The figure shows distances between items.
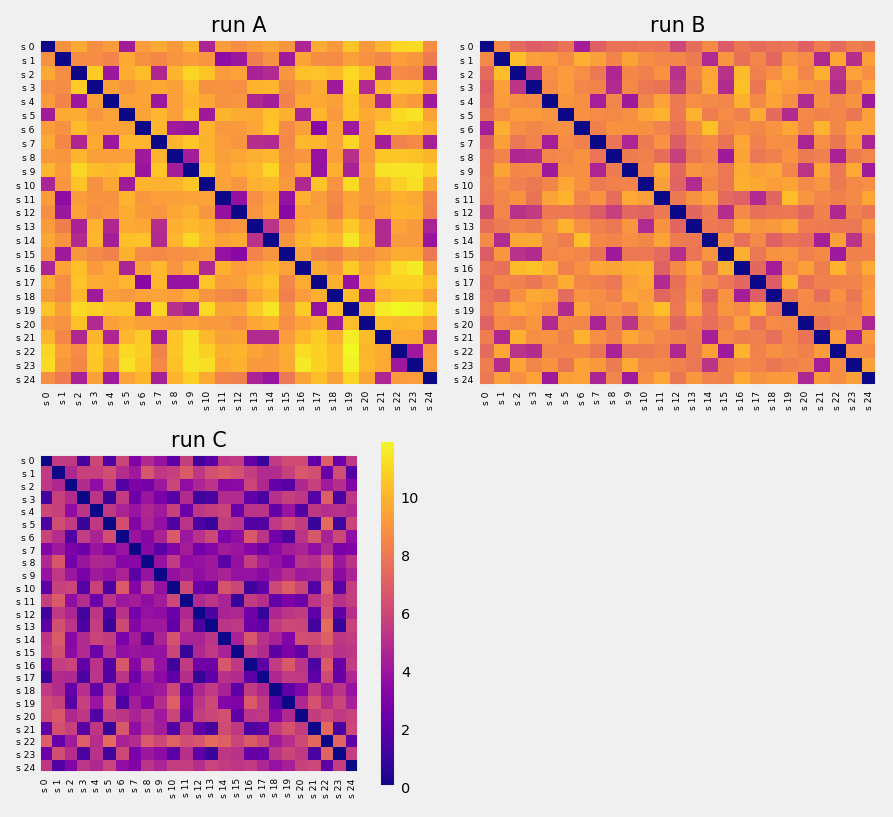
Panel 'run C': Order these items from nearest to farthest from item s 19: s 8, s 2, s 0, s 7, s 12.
s 2, s 8, s 7, s 12, s 0
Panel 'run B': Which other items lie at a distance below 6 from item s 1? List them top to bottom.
s 14, s 21, s 23
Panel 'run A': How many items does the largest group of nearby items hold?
7
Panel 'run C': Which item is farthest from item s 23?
s 22
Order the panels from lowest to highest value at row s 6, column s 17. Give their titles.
run A, run C, run B
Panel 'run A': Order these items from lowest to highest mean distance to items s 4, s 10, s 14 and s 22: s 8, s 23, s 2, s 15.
s 2, s 23, s 15, s 8
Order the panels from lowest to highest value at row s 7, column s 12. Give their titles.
run C, run B, run A
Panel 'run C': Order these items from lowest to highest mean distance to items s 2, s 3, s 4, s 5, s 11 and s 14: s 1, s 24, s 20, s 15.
s 15, s 20, s 24, s 1
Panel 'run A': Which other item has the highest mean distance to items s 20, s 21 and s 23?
s 19
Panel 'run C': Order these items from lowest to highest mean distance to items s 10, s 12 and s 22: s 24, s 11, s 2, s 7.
s 7, s 24, s 2, s 11
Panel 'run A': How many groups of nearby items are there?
6
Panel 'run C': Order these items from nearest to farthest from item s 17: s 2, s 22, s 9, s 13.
s 13, s 9, s 2, s 22
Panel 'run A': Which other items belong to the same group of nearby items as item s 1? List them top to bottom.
s 11, s 12, s 15
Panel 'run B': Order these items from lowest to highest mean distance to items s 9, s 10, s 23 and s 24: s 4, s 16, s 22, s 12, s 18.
s 4, s 12, s 22, s 18, s 16
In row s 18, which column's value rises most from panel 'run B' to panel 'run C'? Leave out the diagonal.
s 16
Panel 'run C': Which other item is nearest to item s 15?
s 11
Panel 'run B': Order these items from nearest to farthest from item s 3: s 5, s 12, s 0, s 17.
s 12, s 0, s 17, s 5
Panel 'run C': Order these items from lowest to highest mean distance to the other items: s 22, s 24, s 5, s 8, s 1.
s 5, s 8, s 24, s 1, s 22
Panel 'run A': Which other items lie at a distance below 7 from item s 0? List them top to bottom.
s 5, s 10, s 16
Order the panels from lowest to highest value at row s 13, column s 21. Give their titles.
run C, run A, run B
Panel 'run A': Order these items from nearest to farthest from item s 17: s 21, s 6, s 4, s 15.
s 6, s 15, s 4, s 21
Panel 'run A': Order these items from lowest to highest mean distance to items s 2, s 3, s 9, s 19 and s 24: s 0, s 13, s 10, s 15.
s 13, s 15, s 0, s 10
